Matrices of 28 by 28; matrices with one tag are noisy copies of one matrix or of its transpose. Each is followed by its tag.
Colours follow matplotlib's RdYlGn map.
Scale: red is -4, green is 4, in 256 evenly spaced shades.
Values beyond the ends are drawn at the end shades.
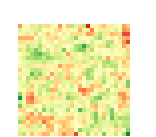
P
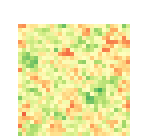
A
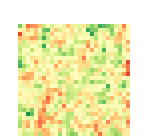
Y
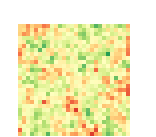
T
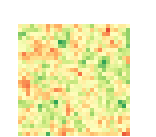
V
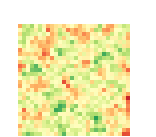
V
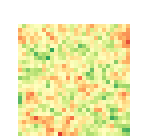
P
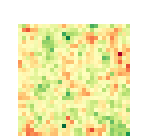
P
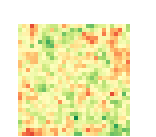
P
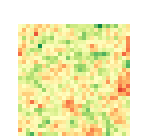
T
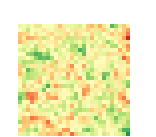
P
